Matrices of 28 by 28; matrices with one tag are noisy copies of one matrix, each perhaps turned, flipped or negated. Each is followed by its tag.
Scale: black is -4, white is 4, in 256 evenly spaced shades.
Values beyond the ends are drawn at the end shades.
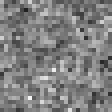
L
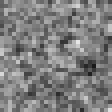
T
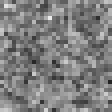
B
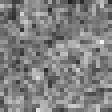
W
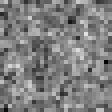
B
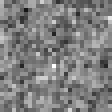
L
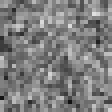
W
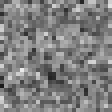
B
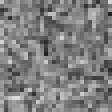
W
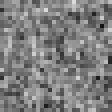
L
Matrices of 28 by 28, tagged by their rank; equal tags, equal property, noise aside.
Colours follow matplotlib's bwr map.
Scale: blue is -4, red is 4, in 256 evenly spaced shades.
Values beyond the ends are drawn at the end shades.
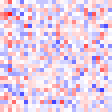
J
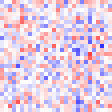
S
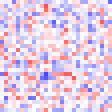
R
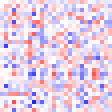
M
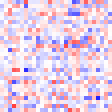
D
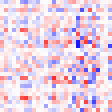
D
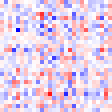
M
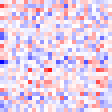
M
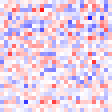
M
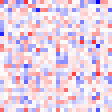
M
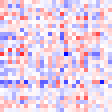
D
